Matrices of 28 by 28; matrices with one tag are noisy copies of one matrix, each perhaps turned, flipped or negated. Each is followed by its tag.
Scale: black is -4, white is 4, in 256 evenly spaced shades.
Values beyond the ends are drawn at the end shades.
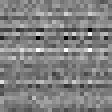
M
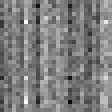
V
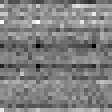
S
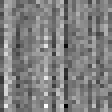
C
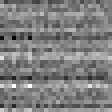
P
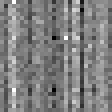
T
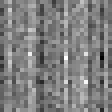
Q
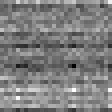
S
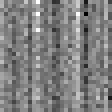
P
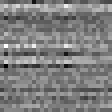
C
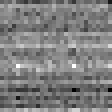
S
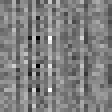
M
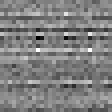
M
